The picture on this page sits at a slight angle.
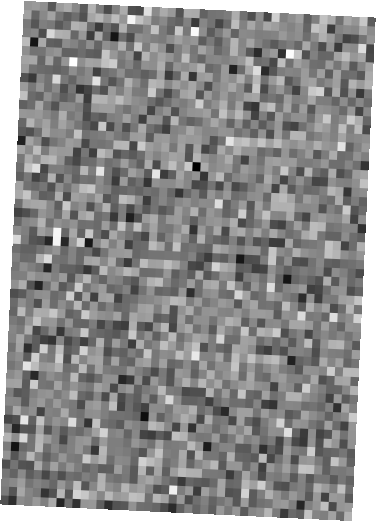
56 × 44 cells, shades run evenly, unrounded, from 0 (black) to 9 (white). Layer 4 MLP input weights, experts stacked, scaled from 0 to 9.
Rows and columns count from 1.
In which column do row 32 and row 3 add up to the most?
22
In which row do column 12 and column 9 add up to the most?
47
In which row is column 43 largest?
4
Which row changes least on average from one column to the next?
28
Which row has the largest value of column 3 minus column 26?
49
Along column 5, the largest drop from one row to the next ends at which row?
30
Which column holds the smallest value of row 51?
33
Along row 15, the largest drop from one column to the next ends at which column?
42
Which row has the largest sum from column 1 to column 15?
7
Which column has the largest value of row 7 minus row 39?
36
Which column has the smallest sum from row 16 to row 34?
15
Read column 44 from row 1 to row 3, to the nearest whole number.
3 5 5
